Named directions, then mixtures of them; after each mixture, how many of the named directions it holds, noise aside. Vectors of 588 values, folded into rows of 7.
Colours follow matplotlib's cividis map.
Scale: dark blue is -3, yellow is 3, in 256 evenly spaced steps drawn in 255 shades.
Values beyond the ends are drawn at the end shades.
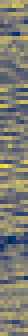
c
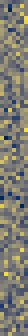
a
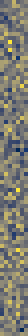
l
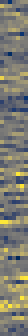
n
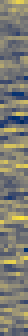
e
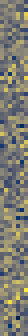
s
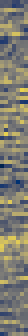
one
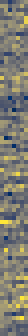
two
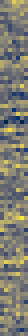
two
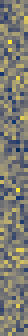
two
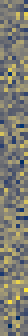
one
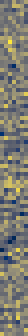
four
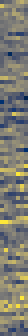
two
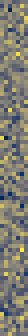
one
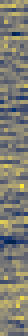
two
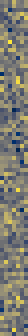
four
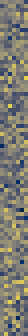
one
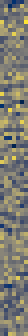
four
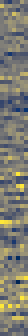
one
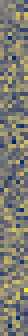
one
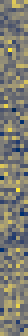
two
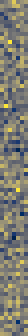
two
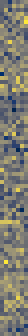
four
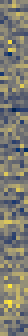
four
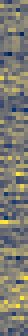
one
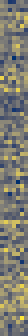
four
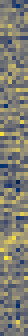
three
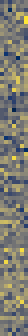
four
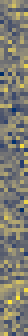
three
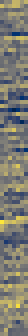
four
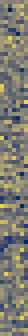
two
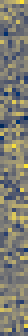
three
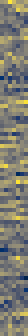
four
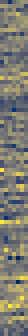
one
